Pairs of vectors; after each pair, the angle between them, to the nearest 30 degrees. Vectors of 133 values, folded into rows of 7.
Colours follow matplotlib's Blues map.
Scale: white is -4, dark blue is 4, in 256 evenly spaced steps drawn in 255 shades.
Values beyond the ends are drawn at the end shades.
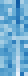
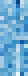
30 degrees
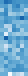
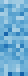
150 degrees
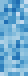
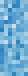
60 degrees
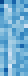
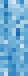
120 degrees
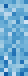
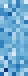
150 degrees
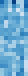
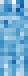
150 degrees
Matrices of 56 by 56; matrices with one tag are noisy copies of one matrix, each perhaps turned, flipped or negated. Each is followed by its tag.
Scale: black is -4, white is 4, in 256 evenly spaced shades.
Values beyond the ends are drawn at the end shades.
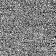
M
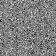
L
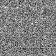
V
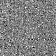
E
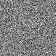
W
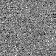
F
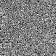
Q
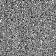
L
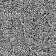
V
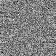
Q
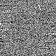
F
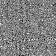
E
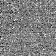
M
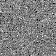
Q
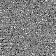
Q
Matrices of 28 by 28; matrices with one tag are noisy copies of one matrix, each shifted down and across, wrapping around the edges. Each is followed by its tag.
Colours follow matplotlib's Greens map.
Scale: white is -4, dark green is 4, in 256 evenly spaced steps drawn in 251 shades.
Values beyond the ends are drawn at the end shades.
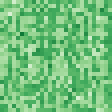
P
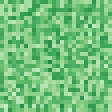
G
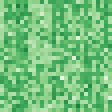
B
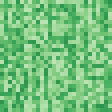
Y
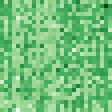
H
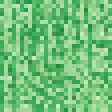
Y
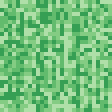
P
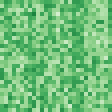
B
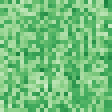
P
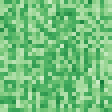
Y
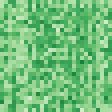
H
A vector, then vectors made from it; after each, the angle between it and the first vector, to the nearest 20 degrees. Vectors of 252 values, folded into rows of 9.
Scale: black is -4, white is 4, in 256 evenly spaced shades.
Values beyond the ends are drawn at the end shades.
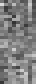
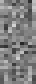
120 degrees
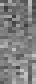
20 degrees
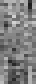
140 degrees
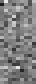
140 degrees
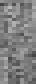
140 degrees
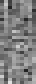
80 degrees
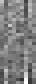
80 degrees
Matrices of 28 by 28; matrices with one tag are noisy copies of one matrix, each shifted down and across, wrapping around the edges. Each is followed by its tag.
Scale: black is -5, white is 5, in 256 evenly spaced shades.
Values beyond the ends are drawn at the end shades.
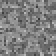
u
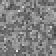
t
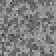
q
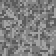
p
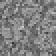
p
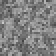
p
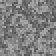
p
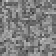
u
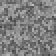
t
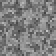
q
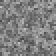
q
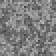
p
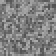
t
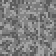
q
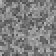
q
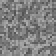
t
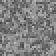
t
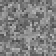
q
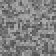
u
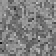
p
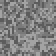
t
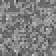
t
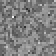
t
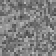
t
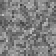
p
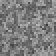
q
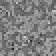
t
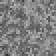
q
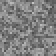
p
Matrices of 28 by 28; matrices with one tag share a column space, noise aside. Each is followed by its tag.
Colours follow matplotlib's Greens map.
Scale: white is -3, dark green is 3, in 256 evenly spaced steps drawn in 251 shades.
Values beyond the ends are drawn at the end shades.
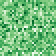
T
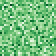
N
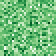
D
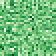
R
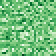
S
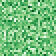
S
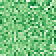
S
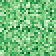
T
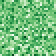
D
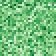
N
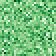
S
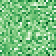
S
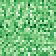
T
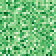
D
